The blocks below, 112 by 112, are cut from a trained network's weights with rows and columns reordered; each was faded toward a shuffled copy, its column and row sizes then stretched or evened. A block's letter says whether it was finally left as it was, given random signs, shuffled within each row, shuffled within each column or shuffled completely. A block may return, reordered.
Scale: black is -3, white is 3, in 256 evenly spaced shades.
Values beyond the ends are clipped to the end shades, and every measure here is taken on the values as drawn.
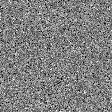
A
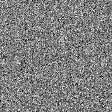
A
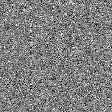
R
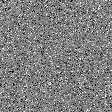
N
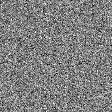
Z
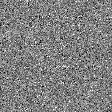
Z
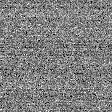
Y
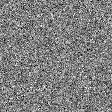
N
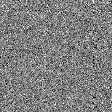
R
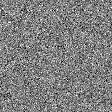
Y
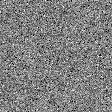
N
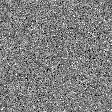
N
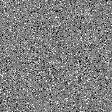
Z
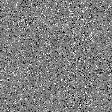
R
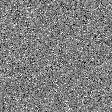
N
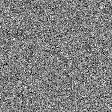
N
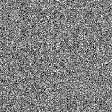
R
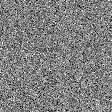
N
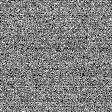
Y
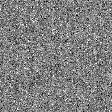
A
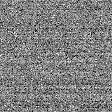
R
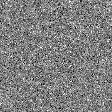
A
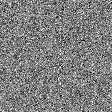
A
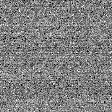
R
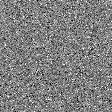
Y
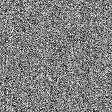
A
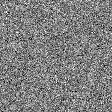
N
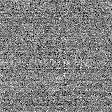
R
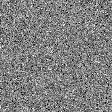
A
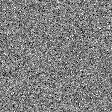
N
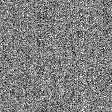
A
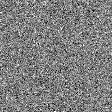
Z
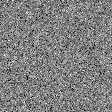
N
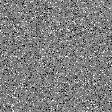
Z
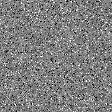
Z
